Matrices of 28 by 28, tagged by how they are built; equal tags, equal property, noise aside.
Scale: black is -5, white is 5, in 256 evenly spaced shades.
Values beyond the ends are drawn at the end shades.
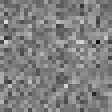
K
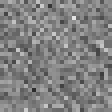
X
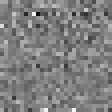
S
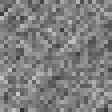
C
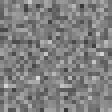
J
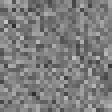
X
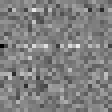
S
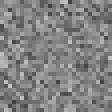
X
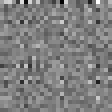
K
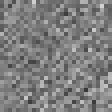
C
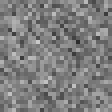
X
